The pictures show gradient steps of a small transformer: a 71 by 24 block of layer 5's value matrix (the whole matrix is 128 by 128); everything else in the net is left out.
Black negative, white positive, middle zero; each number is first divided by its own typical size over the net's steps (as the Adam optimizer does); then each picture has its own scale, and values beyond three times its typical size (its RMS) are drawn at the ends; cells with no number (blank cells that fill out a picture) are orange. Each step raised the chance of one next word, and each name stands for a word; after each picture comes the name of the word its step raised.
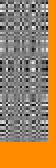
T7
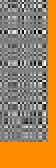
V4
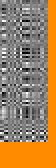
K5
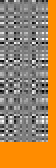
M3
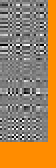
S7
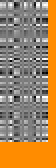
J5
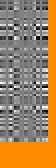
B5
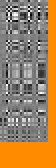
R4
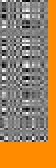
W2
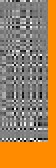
W2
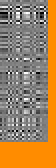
R4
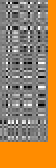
T7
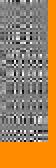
M3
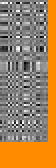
T7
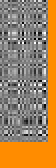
M3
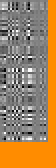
B5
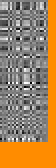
B5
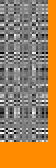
K5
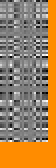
W2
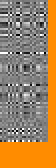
K5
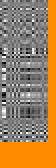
K5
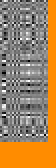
M3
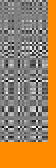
S7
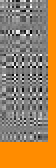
V4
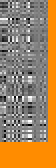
J5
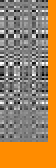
V4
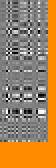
K5
